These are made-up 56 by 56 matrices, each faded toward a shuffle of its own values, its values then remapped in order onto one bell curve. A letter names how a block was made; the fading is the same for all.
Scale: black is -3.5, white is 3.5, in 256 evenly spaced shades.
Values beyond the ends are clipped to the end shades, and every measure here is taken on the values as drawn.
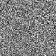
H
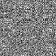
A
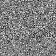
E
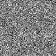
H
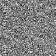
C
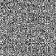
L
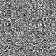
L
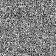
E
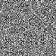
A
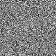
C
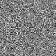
C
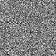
C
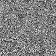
E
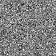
E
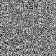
A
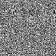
H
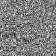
C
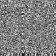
L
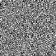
H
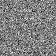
E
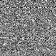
E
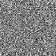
H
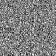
H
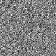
C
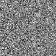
C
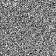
H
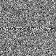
E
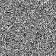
H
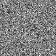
E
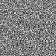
A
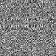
L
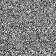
E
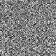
C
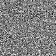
E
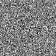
E
